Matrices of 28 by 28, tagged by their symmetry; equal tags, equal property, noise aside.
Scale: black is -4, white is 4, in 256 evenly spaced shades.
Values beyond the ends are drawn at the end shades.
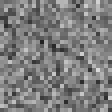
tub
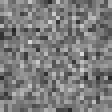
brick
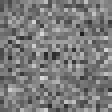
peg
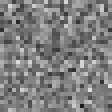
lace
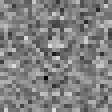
lace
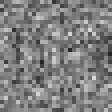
peg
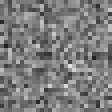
peg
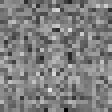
lace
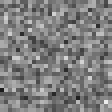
tub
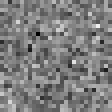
tub
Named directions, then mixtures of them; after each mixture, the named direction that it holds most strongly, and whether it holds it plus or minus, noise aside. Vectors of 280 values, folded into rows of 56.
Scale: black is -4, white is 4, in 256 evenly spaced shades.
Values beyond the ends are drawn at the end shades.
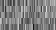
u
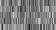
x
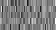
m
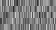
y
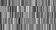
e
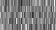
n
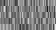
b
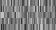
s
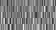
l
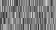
y, plus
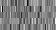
m, plus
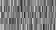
n, plus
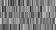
m, plus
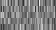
s, plus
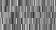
n, plus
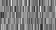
s, minus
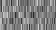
y, minus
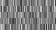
n, plus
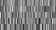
l, minus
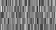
s, minus
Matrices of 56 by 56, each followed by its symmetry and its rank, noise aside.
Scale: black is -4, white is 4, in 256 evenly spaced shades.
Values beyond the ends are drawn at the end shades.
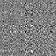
antisymmetric, rank four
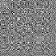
symmetric, rank five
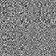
no symmetry, rank six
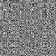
antisymmetric, rank six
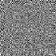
no symmetry, rank six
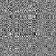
no symmetry, rank four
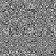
symmetric, rank four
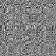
no symmetry, rank five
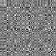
symmetric, rank four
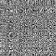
no symmetry, rank six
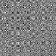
symmetric, rank five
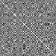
symmetric, rank five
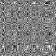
no symmetry, rank five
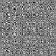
antisymmetric, rank four
